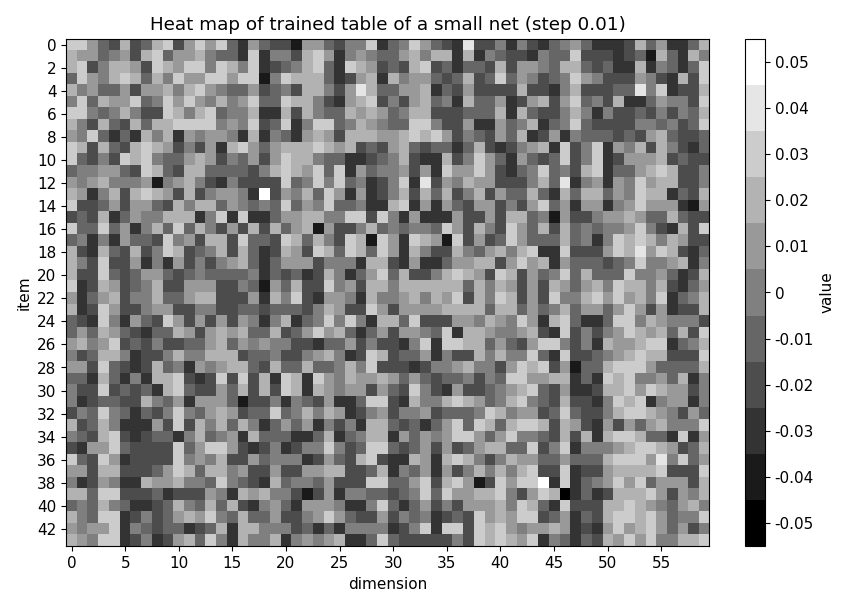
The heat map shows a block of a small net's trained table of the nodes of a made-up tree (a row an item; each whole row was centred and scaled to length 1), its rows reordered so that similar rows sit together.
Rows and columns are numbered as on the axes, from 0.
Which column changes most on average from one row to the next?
44
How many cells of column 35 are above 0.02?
6
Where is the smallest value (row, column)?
39, 46
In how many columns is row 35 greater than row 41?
21
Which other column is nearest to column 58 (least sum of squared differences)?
2
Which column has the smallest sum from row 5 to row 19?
58
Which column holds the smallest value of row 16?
23
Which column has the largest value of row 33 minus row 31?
16
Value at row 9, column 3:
0.02
